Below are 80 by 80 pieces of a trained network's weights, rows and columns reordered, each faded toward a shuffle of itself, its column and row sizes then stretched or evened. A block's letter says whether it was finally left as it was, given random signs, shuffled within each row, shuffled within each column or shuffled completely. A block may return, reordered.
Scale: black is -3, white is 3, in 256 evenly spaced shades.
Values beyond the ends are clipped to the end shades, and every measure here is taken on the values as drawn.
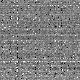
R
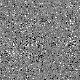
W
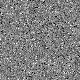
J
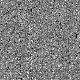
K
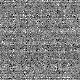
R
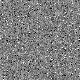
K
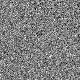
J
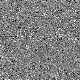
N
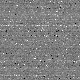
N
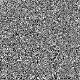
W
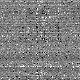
R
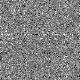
W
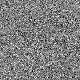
N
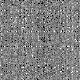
R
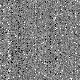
K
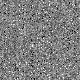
K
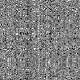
R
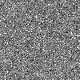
J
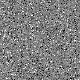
K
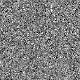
W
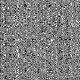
R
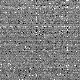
R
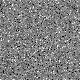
J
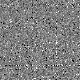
W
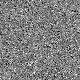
J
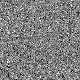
K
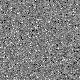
J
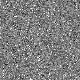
K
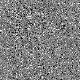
W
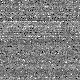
N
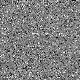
N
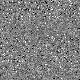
N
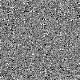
W
